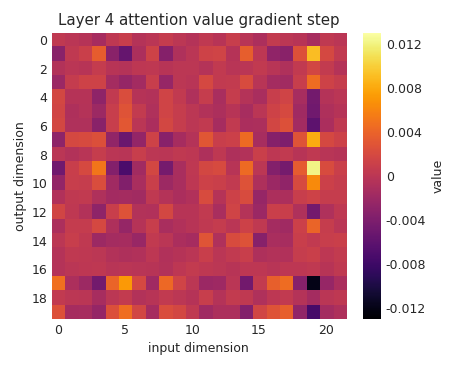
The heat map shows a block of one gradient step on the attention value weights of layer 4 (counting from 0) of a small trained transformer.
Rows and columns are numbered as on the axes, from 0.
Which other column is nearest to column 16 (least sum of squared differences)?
4
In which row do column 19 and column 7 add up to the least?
17
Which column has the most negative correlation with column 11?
6
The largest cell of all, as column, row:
19, 9
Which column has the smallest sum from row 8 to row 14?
5
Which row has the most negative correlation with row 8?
14
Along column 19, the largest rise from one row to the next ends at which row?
7
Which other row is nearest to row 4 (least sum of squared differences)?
12
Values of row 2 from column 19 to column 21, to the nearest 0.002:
0.002 0 0
